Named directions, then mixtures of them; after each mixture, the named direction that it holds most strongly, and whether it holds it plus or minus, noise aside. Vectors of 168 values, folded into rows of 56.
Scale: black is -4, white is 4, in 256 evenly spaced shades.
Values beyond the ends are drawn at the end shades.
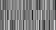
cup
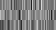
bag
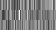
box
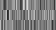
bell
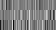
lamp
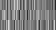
box, minus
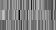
box, minus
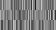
bag, plus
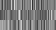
bag, minus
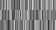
box, plus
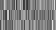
bell, minus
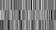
bag, plus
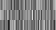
cup, minus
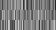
cup, plus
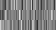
bag, minus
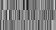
bell, minus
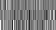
lamp, minus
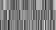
cup, minus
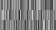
box, minus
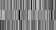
bag, plus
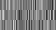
lamp, minus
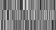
bell, plus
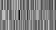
box, minus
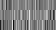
lamp, plus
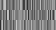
bell, minus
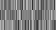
bag, minus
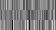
lamp, minus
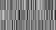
box, minus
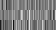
lamp, plus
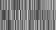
box, plus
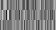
bell, minus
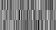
box, minus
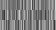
cup, minus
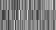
box, plus
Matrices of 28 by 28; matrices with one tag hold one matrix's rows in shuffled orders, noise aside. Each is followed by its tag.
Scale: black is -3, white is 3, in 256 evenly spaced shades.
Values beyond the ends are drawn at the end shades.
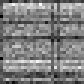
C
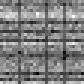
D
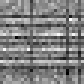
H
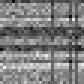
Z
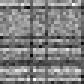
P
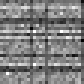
P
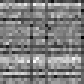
P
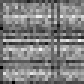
C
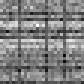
D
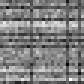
H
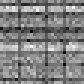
D
